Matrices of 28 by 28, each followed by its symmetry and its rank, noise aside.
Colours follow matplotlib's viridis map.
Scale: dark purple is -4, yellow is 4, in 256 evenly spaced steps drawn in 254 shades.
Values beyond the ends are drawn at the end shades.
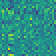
no symmetry, rank four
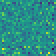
antisymmetric, rank four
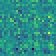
antisymmetric, rank six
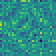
symmetric, rank five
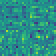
no symmetry, rank four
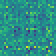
no symmetry, rank five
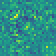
symmetric, rank five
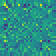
symmetric, rank five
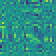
antisymmetric, rank four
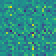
no symmetry, rank four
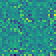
antisymmetric, rank four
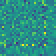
symmetric, rank four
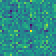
symmetric, rank four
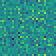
antisymmetric, rank four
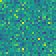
symmetric, rank six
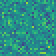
antisymmetric, rank six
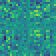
no symmetry, rank five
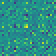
symmetric, rank five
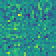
antisymmetric, rank six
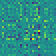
antisymmetric, rank four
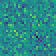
symmetric, rank six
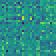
no symmetry, rank four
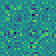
symmetric, rank six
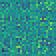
no symmetry, rank six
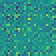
symmetric, rank five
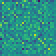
symmetric, rank six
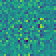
antisymmetric, rank four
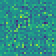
antisymmetric, rank six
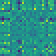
symmetric, rank four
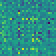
antisymmetric, rank four
